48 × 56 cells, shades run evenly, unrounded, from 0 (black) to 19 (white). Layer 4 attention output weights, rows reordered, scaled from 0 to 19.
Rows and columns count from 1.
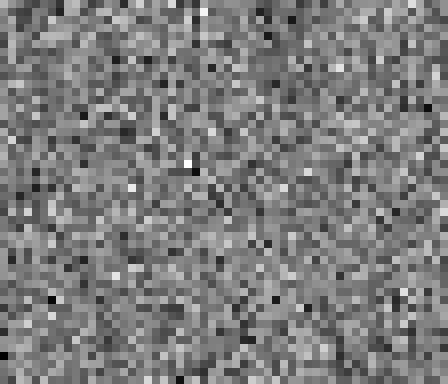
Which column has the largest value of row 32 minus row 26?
28
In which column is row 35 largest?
15
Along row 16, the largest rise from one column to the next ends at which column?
41
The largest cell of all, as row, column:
21, 24
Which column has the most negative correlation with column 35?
2
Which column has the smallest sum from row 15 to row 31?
3
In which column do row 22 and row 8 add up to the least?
25
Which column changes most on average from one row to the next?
7
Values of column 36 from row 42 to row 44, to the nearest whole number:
5 11 9
